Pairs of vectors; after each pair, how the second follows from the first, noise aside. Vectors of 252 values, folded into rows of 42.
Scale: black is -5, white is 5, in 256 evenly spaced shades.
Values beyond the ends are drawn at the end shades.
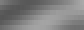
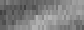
copied.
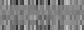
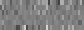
reversed, negated, partly zeroed.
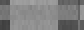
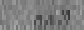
wrapped around, partly zeroed.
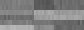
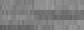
negated, shrunk.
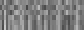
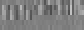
wrapped around, partly zeroed.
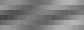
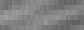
negated, shrunk.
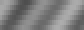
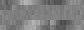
wrapped around, partly zeroed.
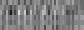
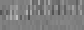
reversed, negated, partly zeroed.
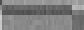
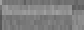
negated, shrunk.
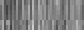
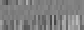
reversed, negated, partly zeroed.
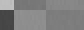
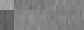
shrunk.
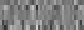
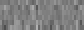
shrunk.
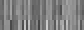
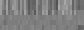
wrapped around, partly zeroed.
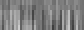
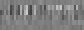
wrapped around, partly zeroed.
